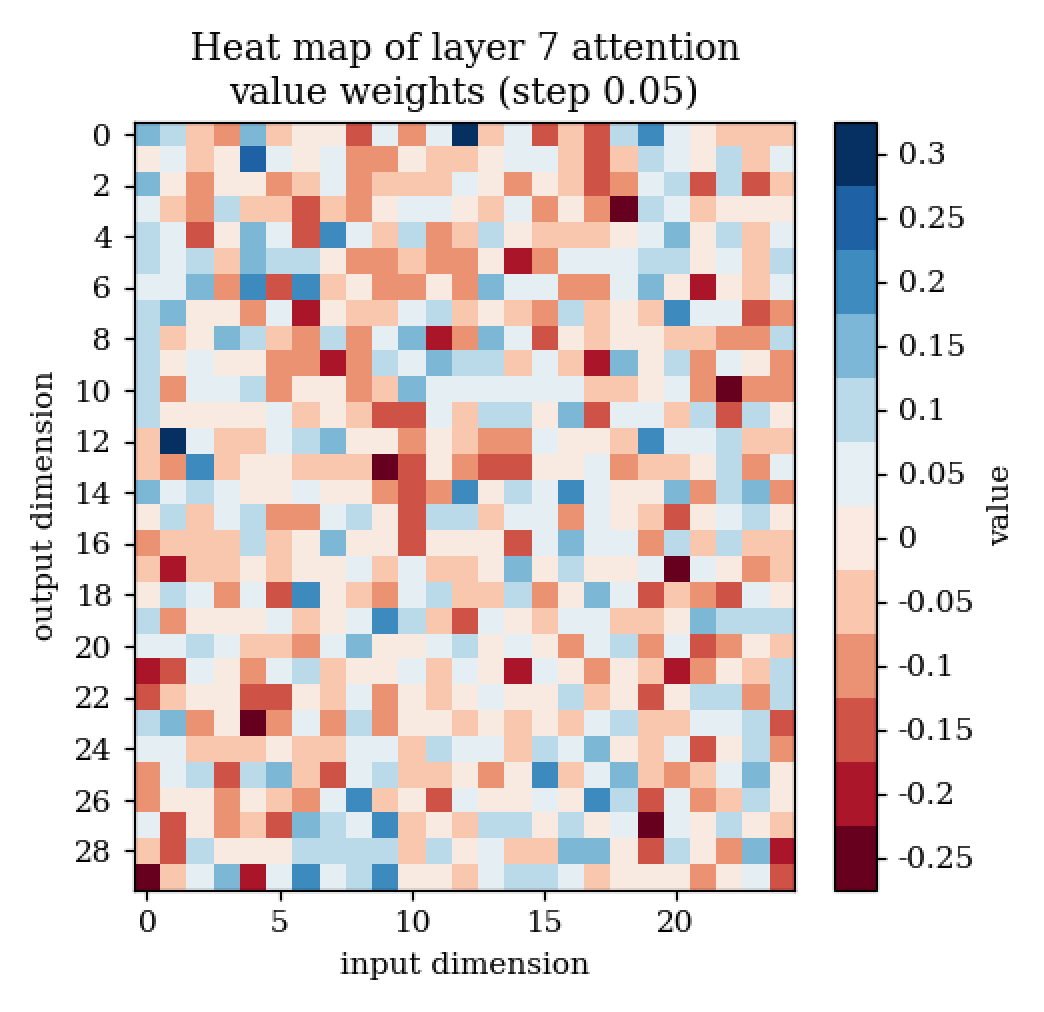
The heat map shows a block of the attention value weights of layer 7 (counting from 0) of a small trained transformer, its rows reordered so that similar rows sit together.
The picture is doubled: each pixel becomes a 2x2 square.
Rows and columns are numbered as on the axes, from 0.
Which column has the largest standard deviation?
4
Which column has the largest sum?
16
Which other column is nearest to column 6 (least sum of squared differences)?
2
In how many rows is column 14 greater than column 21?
18
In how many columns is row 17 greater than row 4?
8
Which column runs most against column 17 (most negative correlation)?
19
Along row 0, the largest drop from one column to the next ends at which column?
13
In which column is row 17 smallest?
20
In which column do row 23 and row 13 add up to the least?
9
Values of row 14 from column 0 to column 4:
0.15 0.05 0.1 0.05 0
